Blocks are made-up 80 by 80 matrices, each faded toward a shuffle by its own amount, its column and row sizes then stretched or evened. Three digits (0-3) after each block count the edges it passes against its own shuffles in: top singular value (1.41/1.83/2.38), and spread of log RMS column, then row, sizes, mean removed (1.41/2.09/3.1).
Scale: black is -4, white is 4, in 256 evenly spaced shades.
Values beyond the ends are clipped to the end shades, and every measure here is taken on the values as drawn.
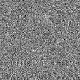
2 0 1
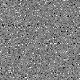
2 0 1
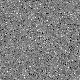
0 0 0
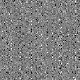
2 2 1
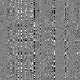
3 3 1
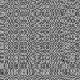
3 2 1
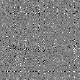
1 2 2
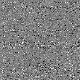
1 1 2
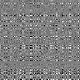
3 2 3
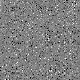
1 1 0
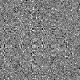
2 1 0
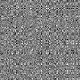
3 2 2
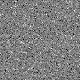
1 0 0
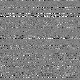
2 0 3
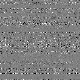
2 0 3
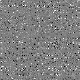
1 1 2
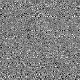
2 0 2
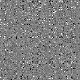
2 2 1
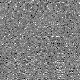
2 0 1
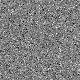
0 0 0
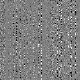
1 3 0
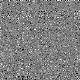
1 1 2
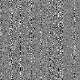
1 3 0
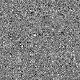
1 1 1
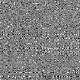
2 0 2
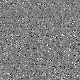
0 0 1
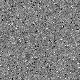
0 0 0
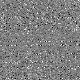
1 0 2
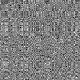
3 1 0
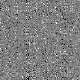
2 2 1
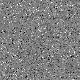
0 0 1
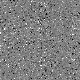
0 1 0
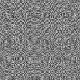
3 2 1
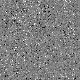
0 1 0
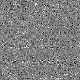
1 0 1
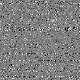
2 0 2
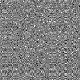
3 1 0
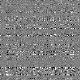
2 2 3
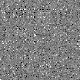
2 1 1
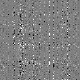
1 3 1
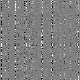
3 3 1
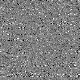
1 0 2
